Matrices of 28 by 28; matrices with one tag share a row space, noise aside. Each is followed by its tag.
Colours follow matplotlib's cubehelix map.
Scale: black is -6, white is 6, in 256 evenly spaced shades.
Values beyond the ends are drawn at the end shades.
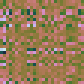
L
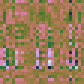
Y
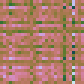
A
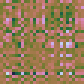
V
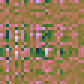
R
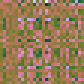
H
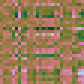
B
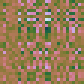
H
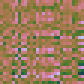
B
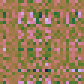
H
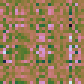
Y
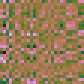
L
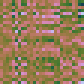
B
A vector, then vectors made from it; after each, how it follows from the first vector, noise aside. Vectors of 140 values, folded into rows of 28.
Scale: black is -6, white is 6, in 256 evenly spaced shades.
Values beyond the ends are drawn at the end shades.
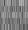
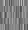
sign-scrambled.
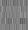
wrapped around, negated, shrunk.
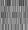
negated.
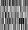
wrapped around, negated, scaled up.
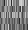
scaled up.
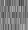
negated.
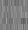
wrapped around, negated, shrunk.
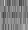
negated.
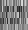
wrapped around, negated, scaled up.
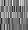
scaled up.
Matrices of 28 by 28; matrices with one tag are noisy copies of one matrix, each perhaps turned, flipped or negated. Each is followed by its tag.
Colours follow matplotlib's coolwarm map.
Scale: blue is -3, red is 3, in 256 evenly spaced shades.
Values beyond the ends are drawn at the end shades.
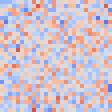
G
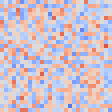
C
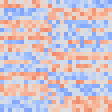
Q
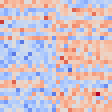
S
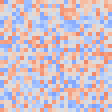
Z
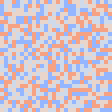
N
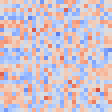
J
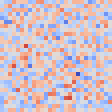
G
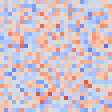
Z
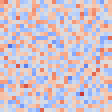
G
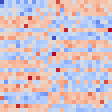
Q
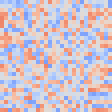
J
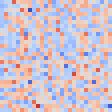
Z
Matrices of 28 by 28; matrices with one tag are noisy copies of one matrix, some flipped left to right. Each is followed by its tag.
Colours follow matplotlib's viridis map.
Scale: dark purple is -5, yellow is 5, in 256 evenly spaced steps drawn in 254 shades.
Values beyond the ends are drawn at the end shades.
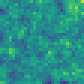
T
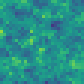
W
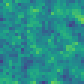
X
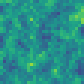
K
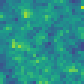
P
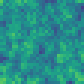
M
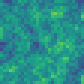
P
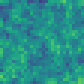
M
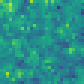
T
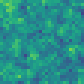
T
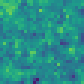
T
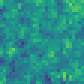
T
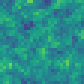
W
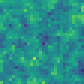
K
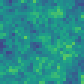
P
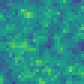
P
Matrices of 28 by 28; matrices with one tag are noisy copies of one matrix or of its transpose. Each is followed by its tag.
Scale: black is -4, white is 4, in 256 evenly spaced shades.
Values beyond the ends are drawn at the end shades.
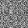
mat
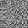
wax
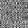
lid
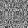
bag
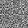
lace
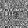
bag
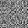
wax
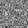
bag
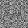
mat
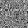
bag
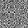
lace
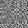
wax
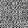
lid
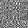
lid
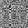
bag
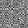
lace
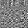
wax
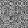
mat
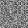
mat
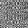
lid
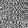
lid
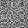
wax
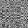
lid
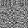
wax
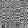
lid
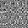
wax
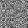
mat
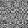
wax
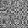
wax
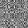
lace
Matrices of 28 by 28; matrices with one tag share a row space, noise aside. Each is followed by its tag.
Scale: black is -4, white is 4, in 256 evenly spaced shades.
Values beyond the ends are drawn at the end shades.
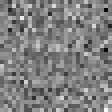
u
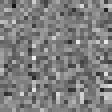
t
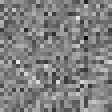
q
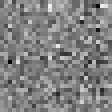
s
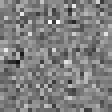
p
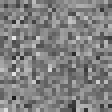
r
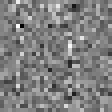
p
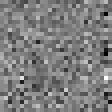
u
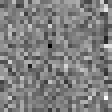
u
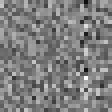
q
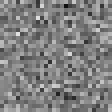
p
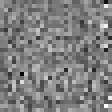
u
